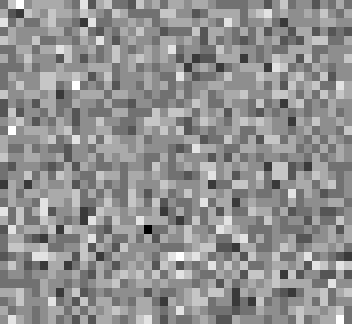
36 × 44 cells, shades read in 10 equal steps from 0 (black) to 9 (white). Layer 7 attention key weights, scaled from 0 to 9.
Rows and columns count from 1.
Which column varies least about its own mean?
16
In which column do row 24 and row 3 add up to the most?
1
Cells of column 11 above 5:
14
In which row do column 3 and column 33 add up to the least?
13
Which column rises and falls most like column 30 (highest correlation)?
21
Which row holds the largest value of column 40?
30
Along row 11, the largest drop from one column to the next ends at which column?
8
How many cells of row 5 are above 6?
5
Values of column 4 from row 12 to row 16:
5 5 5 6 5
